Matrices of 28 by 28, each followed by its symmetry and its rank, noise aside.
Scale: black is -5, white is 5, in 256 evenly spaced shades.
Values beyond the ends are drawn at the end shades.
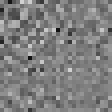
symmetric, rank four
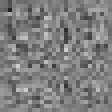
no symmetry, rank four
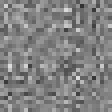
symmetric, rank four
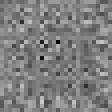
symmetric, rank four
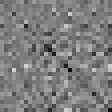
symmetric, rank four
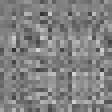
no symmetry, rank three
